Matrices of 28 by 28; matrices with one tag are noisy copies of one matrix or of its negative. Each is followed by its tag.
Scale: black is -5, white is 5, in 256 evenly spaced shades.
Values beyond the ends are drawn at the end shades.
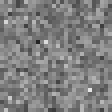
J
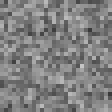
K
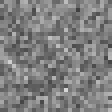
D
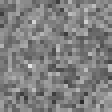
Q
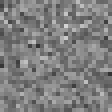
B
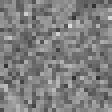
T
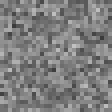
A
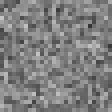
B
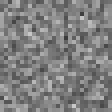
J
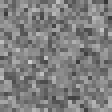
A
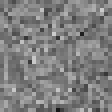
B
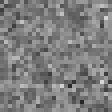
K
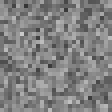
D
